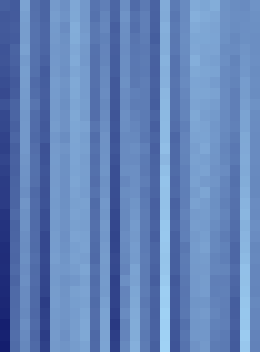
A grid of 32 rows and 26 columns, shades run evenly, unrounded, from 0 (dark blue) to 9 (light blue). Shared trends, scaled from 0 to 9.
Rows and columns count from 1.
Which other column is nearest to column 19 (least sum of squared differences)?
23
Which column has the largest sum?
17
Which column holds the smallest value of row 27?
1
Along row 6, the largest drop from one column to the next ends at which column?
18
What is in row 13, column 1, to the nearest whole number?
2
